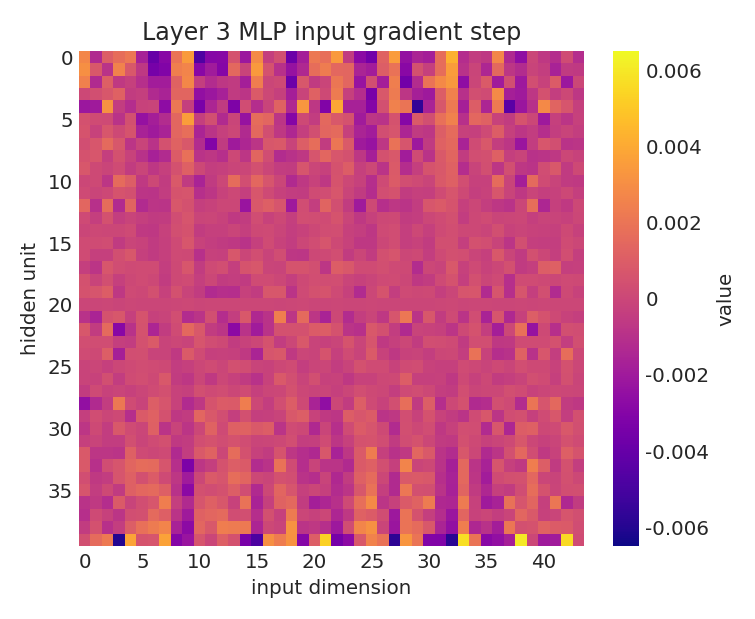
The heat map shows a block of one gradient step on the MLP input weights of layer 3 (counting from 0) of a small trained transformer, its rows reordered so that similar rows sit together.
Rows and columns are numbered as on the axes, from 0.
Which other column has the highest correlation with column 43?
10
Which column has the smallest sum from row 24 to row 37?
9
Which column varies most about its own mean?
32
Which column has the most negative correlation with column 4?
19
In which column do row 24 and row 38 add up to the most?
25
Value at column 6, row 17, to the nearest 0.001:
0
